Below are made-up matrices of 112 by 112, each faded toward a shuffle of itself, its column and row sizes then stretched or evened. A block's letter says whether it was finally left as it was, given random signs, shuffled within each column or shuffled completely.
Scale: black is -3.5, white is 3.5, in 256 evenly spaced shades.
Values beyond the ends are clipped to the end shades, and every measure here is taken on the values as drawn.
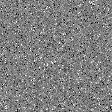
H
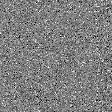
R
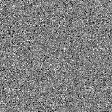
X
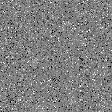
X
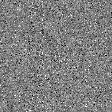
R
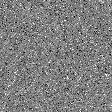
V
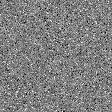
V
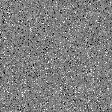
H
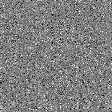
X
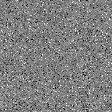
X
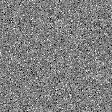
H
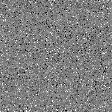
R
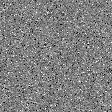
V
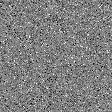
V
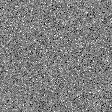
V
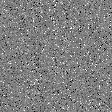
H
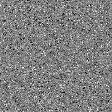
X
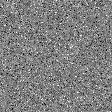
V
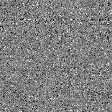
X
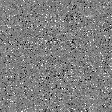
X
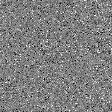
R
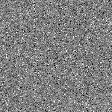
H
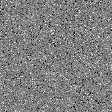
H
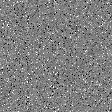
H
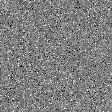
H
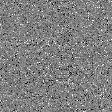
X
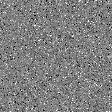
H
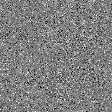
X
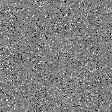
H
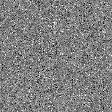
H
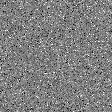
V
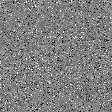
R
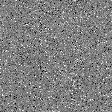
H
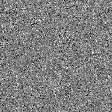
H
